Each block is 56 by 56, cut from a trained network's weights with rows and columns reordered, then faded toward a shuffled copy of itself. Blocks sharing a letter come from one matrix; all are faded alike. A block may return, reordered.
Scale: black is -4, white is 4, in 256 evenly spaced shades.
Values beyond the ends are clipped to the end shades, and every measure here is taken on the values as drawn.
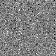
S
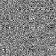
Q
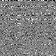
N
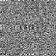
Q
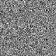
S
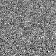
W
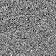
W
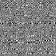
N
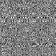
Q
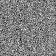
W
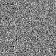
W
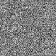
S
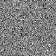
S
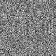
W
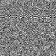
Q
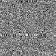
Q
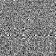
Q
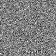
W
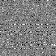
N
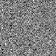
S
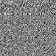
Q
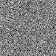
S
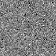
S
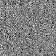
S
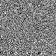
W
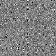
S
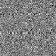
Q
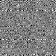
N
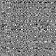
N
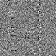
S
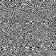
N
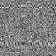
Q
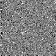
S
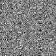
Q
